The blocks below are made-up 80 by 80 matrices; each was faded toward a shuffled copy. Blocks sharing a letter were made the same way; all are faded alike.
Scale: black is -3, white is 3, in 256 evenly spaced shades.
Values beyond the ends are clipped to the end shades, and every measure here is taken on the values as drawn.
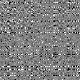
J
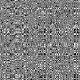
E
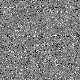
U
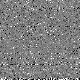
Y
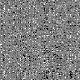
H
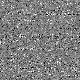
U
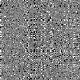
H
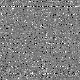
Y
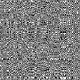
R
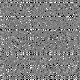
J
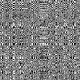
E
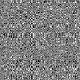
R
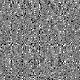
H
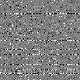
J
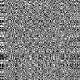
R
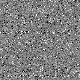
U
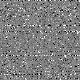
Y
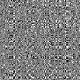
E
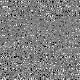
Y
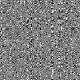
H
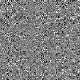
H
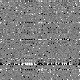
J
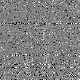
Y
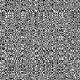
E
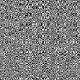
E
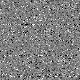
U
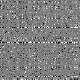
J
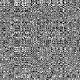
R
